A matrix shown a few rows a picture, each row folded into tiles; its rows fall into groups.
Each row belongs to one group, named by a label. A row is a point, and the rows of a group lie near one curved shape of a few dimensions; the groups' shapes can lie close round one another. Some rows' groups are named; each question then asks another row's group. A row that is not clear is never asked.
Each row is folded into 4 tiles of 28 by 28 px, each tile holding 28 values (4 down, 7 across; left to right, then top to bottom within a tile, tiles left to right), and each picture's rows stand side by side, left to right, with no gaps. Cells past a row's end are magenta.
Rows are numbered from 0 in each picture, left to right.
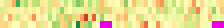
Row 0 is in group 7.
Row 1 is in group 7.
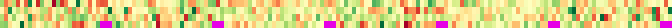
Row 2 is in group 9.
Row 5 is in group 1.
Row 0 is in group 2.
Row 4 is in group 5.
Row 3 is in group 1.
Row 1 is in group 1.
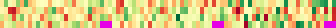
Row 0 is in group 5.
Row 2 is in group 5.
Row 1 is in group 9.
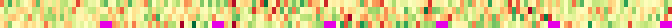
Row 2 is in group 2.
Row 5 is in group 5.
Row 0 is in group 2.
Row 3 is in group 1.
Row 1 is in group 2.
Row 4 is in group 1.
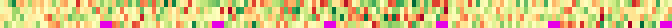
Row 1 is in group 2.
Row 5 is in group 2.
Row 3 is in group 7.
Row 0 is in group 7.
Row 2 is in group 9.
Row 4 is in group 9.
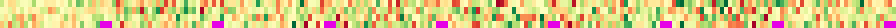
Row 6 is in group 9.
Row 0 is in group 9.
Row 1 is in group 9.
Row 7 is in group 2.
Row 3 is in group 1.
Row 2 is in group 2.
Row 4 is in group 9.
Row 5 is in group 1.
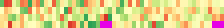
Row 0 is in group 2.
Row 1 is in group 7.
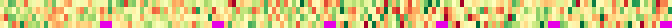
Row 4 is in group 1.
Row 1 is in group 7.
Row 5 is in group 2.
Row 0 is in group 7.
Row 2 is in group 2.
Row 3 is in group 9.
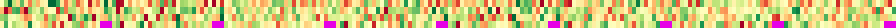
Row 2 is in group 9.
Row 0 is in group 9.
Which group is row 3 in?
9
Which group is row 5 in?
2
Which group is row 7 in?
1
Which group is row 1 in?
9
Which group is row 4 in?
9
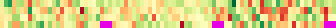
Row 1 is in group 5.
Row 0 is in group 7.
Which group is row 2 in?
7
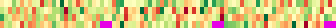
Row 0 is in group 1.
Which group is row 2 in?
2
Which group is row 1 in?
9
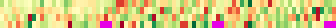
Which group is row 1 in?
2
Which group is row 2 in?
1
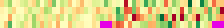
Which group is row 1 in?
7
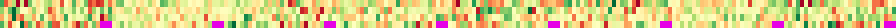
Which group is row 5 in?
2
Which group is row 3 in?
2
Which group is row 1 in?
9
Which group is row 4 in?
7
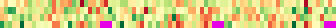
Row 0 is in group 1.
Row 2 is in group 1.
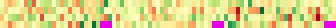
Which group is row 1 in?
7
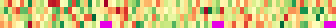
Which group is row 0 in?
9
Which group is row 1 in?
1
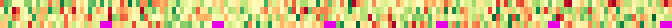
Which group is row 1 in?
7
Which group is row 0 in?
9
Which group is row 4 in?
9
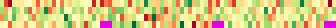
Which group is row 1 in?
2
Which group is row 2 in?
2
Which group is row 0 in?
9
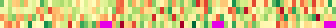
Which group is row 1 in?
2
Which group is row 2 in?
9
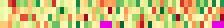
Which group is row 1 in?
9
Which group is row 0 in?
7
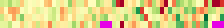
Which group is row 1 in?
9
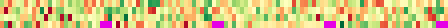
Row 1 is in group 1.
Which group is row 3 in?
1
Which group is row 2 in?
9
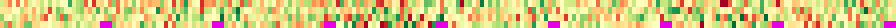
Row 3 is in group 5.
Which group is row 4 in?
7
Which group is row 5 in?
7
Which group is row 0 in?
9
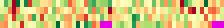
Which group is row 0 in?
5
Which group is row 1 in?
1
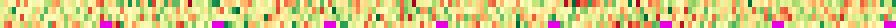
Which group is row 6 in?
1
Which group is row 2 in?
1
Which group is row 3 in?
1
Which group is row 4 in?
5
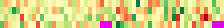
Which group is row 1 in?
1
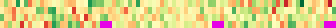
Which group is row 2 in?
2
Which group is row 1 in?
5
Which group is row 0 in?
5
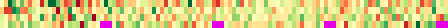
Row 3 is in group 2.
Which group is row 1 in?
2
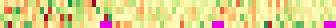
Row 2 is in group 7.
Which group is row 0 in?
9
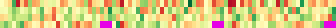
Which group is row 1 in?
2
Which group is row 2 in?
2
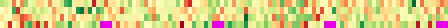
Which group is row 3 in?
2
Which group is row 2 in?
1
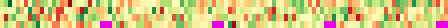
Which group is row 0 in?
7
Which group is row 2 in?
9
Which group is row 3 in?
7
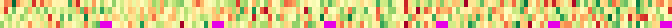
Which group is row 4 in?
2
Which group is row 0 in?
7
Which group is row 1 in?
5
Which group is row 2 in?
7
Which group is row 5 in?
7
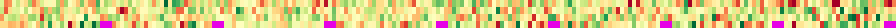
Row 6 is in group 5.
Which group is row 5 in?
9
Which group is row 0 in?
2
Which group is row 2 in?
9
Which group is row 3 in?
2
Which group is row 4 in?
2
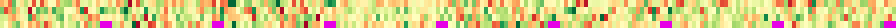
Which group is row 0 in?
7
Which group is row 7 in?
2
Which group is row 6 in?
9
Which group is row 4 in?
5
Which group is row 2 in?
9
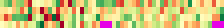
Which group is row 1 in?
2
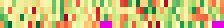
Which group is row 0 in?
1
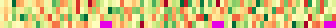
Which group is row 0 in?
7
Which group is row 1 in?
9
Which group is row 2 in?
2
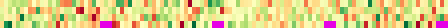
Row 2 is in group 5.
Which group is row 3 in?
2
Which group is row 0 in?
1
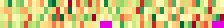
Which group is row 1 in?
2
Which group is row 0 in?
9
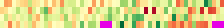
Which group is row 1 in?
1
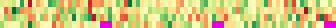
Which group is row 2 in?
1
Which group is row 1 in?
5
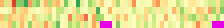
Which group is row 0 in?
7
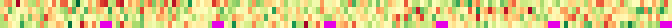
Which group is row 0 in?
2
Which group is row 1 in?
2
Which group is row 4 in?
7
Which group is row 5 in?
1
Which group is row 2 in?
2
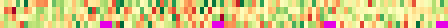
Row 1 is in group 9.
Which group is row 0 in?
1
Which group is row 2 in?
7
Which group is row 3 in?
2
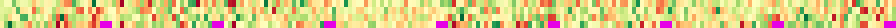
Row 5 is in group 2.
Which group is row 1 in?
2
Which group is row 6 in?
5
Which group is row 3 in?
9
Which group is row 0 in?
1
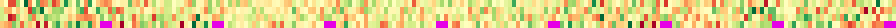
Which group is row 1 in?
2
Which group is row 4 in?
5
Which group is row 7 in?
1
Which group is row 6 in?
1
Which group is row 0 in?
7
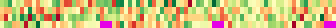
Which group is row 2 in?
1
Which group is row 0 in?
7
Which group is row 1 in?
2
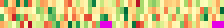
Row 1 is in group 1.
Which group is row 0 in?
5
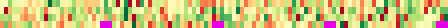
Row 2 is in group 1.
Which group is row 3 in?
9
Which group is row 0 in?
9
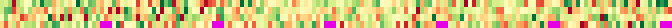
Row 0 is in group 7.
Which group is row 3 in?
1
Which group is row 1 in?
9
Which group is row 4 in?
5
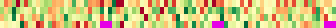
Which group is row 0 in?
5
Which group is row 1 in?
9
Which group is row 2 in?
1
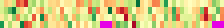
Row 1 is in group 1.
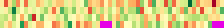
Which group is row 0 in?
5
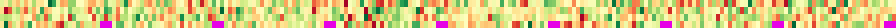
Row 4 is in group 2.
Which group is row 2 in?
9
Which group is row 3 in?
7
